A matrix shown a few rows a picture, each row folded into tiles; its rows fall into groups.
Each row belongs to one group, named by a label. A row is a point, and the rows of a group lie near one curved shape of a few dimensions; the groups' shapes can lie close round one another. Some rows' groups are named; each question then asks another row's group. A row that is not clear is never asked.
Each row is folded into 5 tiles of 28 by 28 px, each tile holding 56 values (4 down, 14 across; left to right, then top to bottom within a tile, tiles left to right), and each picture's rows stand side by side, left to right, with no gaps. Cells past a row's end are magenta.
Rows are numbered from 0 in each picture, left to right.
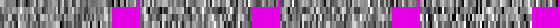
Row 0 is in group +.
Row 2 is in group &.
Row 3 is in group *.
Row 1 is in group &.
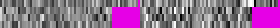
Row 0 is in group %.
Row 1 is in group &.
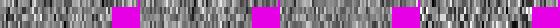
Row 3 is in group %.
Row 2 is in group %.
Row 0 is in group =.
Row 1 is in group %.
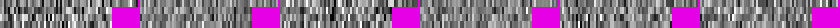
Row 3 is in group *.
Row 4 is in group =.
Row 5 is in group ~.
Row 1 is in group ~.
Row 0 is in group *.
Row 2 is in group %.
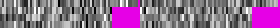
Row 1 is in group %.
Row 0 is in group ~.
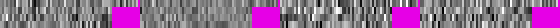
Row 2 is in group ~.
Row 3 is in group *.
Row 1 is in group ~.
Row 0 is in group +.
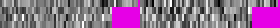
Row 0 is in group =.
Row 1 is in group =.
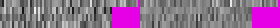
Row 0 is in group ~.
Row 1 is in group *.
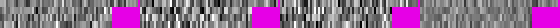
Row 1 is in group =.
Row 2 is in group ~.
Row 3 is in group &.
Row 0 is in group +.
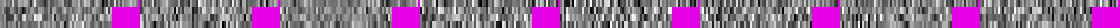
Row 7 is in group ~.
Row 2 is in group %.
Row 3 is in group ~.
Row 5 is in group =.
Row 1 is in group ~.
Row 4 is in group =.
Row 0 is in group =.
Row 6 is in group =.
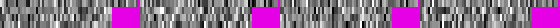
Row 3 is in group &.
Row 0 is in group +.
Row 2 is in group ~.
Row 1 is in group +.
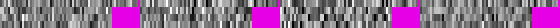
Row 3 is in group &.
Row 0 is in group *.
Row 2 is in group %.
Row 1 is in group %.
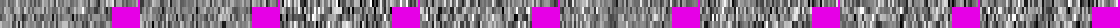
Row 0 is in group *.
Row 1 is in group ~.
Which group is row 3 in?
=
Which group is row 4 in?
%
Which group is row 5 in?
%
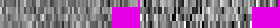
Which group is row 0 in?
%
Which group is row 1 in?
*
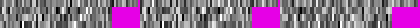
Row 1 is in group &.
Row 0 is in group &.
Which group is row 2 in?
=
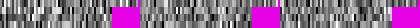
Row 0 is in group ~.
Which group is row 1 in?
~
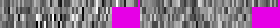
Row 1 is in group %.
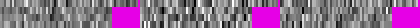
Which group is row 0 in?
%
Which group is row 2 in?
*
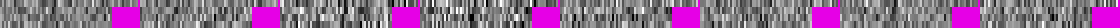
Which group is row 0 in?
%
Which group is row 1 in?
+
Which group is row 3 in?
%
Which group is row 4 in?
*
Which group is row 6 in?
%
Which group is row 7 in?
~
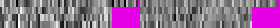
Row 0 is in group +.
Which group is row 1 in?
*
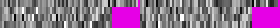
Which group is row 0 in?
+
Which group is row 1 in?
=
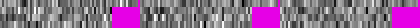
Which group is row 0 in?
~
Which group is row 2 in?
%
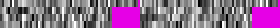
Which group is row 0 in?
&
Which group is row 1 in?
~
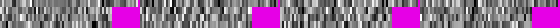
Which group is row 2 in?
%
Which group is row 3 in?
%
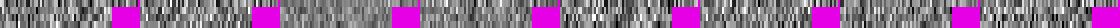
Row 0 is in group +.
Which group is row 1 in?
+
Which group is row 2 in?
*
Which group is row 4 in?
&
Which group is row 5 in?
+
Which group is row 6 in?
~
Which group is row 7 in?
*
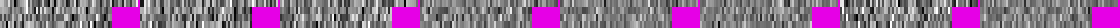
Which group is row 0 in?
~
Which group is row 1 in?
~
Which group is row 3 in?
&
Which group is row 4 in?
&
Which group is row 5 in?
*
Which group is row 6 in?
+
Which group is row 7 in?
&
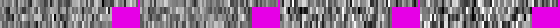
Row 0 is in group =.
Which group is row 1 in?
&
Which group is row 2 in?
&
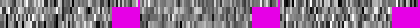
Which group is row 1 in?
~
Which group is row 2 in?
=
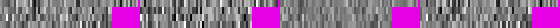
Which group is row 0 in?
+
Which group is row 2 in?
*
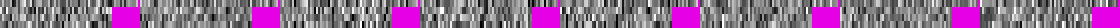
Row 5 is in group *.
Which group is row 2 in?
~
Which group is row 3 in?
+
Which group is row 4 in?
&
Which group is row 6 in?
%
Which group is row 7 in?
~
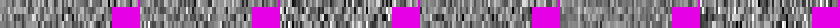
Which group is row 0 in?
&
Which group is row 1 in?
%
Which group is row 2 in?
%
